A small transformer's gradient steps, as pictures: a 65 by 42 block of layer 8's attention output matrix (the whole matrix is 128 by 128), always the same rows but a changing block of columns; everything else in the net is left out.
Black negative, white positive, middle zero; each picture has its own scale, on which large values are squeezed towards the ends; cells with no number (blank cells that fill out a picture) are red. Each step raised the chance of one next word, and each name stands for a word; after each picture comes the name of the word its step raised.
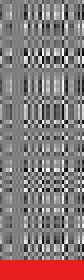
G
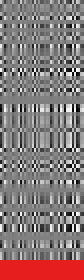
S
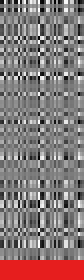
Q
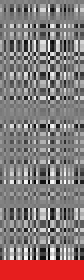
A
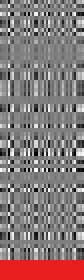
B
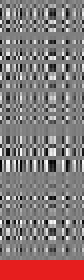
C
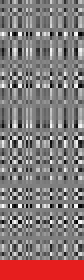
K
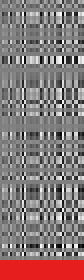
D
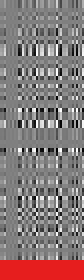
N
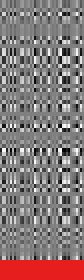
G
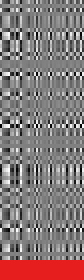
A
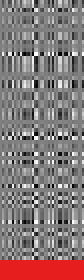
K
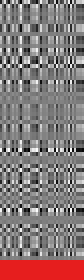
G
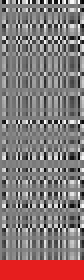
Q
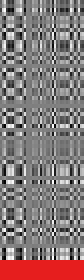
A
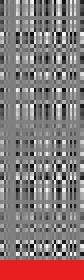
D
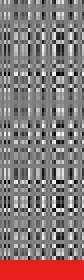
N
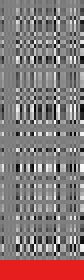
D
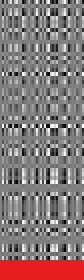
A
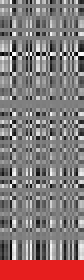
A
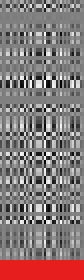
K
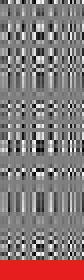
G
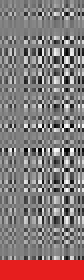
G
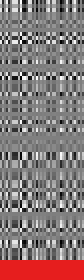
Q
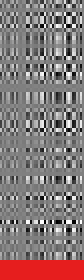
C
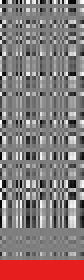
Q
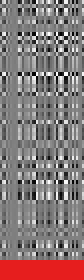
Q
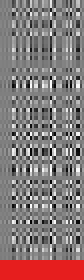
K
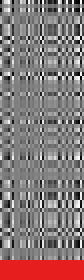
Q
